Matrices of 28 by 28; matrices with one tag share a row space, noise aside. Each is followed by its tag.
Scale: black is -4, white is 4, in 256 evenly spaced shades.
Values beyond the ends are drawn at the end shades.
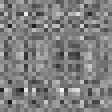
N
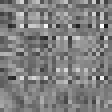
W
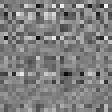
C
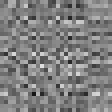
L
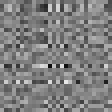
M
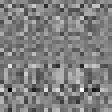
N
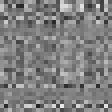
C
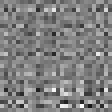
C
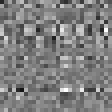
C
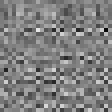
C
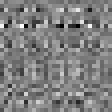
N
